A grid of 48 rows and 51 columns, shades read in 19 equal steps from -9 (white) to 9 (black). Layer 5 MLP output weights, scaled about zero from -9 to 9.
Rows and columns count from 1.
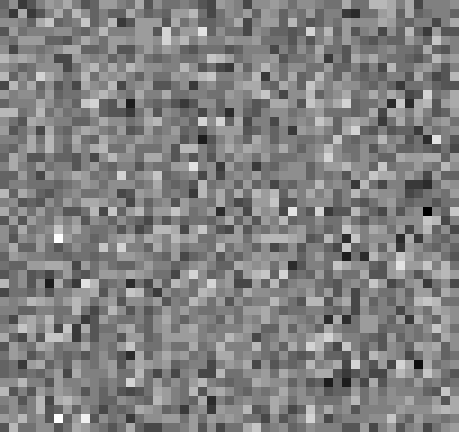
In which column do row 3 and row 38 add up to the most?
14
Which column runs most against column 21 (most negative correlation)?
45
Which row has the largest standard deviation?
24
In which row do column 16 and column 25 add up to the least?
42
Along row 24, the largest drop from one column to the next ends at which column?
33
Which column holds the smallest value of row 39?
35
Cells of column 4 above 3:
1
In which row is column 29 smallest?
48
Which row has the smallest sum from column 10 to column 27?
5
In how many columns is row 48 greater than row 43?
22
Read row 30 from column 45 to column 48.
-7 -2 -2 -5
